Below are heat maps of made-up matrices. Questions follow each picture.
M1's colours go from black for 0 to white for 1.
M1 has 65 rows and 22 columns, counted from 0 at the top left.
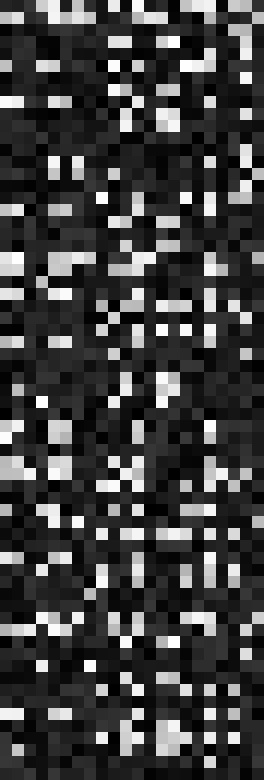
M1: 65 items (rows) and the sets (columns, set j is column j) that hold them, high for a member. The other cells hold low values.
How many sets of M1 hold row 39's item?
10
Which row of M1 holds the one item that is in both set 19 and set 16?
0
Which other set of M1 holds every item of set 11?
17
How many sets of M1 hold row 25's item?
8
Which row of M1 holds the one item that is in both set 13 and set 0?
1
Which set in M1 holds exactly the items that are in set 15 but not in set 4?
8
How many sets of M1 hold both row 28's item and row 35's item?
6
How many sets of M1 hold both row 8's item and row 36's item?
5
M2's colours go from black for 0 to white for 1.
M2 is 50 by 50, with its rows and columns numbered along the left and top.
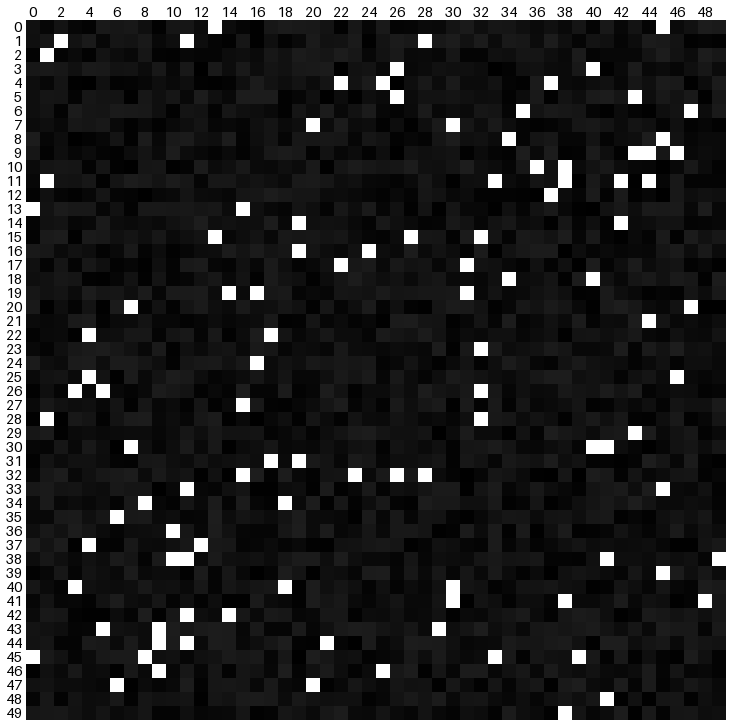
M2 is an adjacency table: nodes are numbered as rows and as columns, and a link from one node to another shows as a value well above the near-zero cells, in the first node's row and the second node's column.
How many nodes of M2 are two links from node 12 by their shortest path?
1
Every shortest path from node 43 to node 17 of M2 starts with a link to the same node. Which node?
node 9
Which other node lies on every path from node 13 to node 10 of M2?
node 38
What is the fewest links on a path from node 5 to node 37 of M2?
6
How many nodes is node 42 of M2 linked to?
2
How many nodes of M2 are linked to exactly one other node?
12
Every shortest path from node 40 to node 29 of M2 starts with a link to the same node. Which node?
node 3
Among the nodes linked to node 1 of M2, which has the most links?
node 11
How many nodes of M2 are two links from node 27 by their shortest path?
2
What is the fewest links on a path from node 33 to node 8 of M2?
2
